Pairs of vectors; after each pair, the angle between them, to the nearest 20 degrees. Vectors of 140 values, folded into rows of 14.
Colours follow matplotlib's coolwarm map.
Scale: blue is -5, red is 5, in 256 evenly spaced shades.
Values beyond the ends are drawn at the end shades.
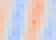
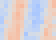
160 degrees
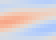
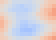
80 degrees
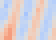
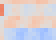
80 degrees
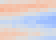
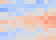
160 degrees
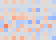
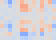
100 degrees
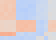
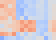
20 degrees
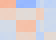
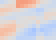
120 degrees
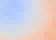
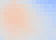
140 degrees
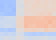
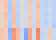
100 degrees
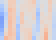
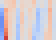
40 degrees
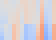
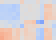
120 degrees
